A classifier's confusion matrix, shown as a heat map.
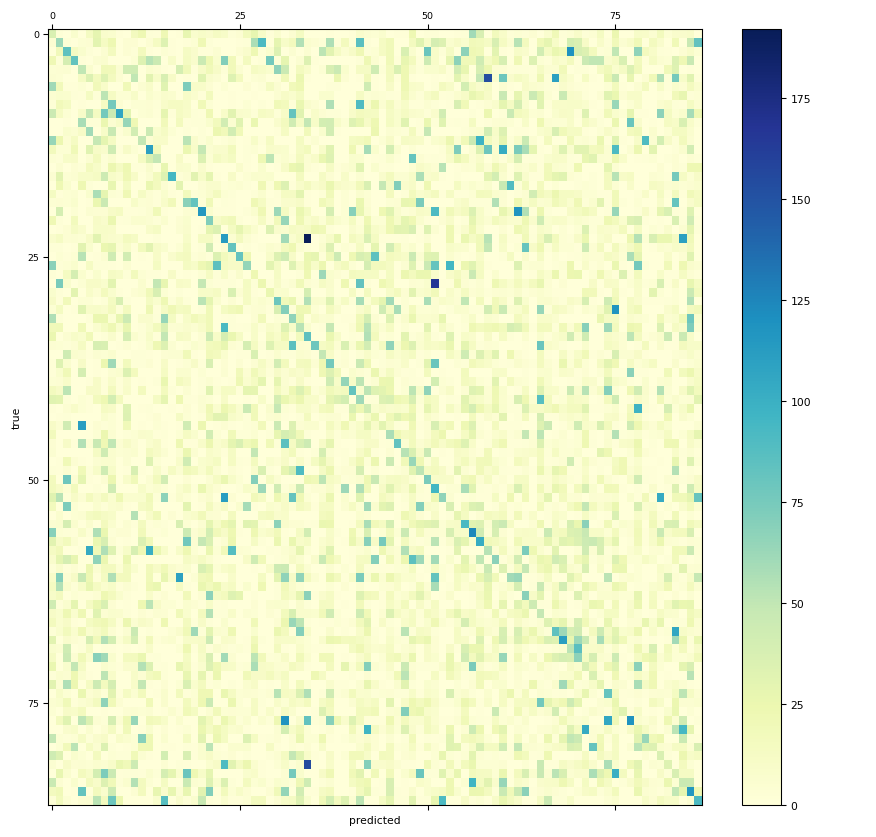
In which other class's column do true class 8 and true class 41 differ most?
65
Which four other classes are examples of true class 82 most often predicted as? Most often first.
34, 23, 42, 74
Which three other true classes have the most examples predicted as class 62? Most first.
20, 13, 61
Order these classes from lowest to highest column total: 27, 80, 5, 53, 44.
80, 44, 5, 53, 27
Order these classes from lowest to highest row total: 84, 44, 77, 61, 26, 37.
37, 44, 84, 26, 77, 61
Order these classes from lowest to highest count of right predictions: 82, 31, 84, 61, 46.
82, 84, 61, 31, 46
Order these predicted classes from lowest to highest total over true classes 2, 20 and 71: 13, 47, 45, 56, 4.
4, 13, 45, 47, 56
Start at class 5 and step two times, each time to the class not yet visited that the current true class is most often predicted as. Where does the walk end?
13
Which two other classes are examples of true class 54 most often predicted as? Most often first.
11, 75
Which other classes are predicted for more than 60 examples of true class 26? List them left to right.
0, 22, 51, 53, 78
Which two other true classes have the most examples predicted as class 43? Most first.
25, 59
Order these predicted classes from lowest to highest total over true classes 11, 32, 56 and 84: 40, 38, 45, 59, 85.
38, 40, 59, 45, 85
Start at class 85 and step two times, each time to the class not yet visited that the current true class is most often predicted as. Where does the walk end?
30
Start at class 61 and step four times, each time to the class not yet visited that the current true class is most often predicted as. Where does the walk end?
75
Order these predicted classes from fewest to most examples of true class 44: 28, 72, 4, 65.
72, 28, 65, 4
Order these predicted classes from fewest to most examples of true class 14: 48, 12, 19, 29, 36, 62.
19, 12, 36, 62, 29, 48
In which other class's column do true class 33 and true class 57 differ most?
23
